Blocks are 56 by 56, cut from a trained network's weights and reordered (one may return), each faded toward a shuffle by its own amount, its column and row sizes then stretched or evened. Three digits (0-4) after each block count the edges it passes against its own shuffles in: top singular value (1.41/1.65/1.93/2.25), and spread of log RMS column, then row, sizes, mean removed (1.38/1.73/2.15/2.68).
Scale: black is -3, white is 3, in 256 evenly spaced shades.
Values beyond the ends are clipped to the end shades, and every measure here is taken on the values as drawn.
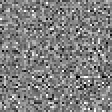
2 2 2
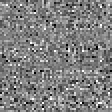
0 1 3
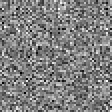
3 1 0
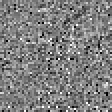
1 1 2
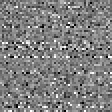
1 0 4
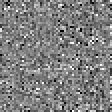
0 3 2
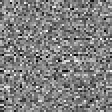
3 0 3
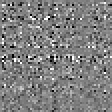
0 3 4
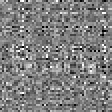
3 2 4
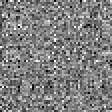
2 1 2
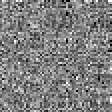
3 1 1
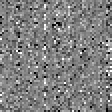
0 4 0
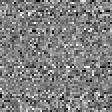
0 1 4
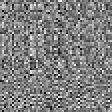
4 3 1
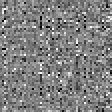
1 4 2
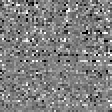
0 2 4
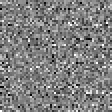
0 1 3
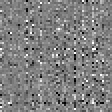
0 4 2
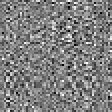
4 3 1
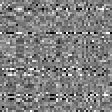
4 0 4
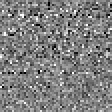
0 0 3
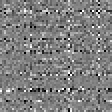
2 3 4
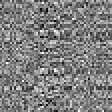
4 1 0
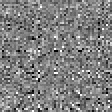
2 3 2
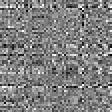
4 2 3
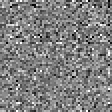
2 2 2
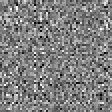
2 2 1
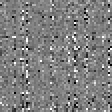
1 4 2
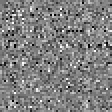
0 1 3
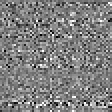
3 0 4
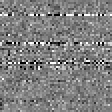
4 0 4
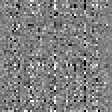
3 4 3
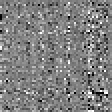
1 4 3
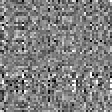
3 3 3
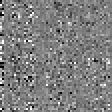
0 4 2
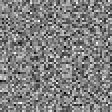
3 0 0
